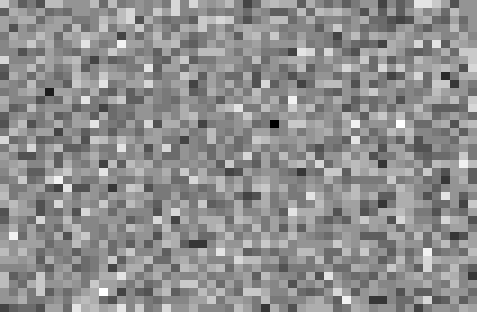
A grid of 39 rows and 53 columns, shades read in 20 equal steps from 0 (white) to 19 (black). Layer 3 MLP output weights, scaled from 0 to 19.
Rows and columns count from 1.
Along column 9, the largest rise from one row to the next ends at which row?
32
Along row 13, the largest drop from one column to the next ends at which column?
33
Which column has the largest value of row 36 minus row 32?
25
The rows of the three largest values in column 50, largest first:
10, 23, 22
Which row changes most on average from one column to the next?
16
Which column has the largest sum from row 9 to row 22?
5
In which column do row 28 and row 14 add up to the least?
27
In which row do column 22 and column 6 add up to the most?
12
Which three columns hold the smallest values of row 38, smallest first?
39, 48, 24
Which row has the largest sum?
19
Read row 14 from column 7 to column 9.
8 8 12
